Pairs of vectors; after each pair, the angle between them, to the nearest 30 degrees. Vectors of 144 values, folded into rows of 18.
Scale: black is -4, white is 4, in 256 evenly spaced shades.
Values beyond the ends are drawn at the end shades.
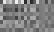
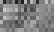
150 degrees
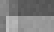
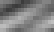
60 degrees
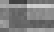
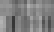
60 degrees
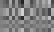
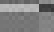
90 degrees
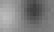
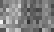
60 degrees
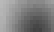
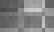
120 degrees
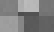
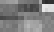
120 degrees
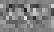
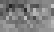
30 degrees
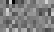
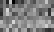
30 degrees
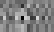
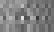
150 degrees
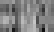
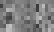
120 degrees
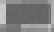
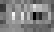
120 degrees
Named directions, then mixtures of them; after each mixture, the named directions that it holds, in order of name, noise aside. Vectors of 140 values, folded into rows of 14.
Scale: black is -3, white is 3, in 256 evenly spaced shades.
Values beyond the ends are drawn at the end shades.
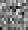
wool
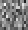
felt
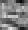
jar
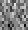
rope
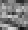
jar.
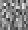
felt.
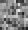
jar, wool.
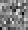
wool.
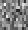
felt.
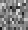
wool.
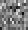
wool.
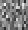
felt.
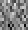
rope.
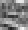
jar.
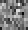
jar, wool.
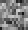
jar, wool.
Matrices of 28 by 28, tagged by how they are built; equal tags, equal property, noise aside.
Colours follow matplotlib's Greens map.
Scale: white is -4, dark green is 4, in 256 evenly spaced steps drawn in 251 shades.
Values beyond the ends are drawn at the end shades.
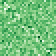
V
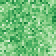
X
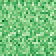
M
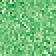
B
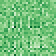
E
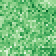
X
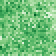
X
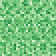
M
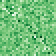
V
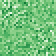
B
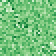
B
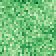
X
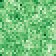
X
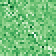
V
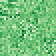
B
